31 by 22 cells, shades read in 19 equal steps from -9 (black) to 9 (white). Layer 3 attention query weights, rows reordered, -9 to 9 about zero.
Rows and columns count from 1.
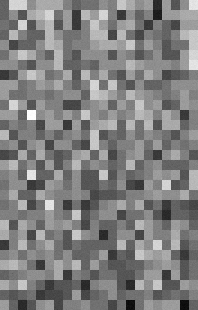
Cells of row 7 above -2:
18
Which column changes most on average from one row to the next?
3
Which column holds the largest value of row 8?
4
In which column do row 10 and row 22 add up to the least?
19
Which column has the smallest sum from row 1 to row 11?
9
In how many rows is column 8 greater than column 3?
11
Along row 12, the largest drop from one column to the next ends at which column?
5
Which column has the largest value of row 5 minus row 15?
6
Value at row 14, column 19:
-1
